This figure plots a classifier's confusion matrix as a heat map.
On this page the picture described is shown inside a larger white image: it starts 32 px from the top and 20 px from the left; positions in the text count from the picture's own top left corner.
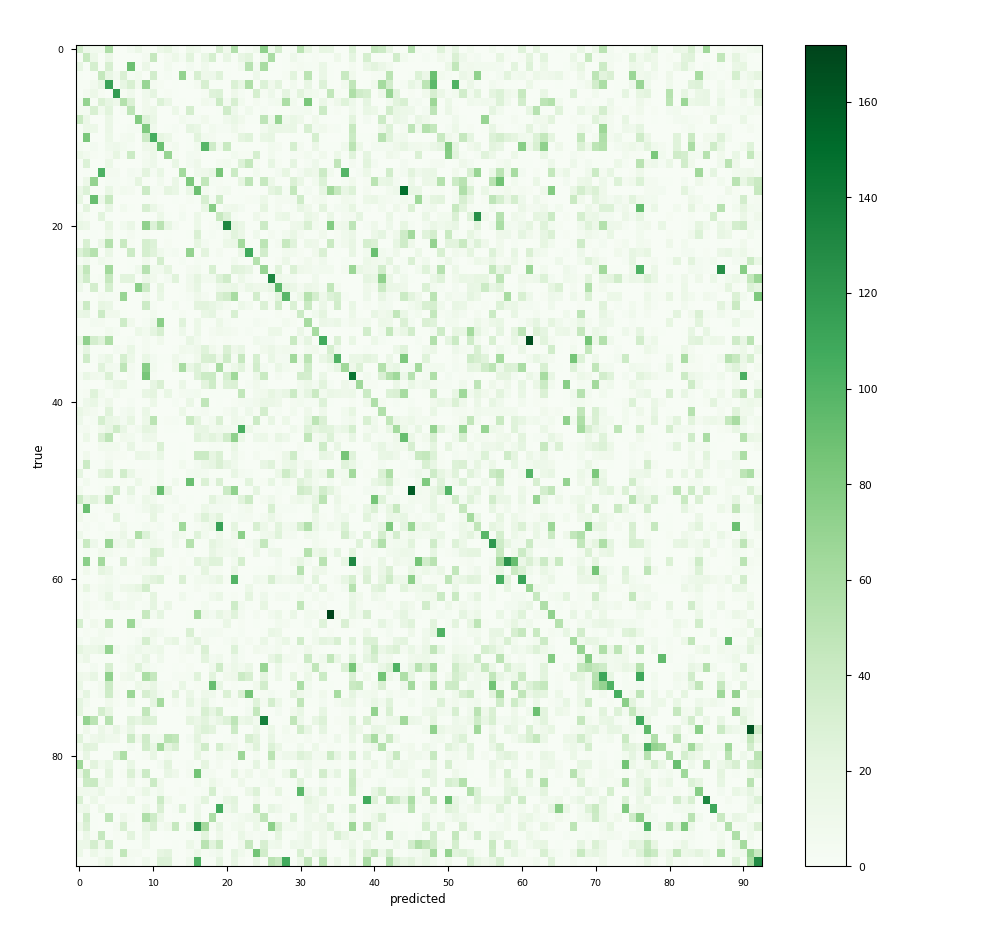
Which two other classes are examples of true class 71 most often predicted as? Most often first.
76, 41
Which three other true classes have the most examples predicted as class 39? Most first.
85, 92, 88
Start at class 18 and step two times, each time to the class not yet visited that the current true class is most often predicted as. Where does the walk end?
25
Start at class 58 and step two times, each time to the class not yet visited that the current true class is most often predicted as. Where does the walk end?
90
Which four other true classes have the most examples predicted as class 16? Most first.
88, 92, 82, 64
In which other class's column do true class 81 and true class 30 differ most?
74
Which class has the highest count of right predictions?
37
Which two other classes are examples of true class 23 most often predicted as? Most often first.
40, 15
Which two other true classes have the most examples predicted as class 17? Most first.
11, 88
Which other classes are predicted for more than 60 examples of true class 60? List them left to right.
21, 45, 57
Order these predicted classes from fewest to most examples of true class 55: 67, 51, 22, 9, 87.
51, 87, 9, 67, 22
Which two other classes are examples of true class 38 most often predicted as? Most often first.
66, 70
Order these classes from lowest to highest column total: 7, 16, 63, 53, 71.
7, 53, 16, 63, 71
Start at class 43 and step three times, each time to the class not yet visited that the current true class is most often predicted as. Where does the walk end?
61
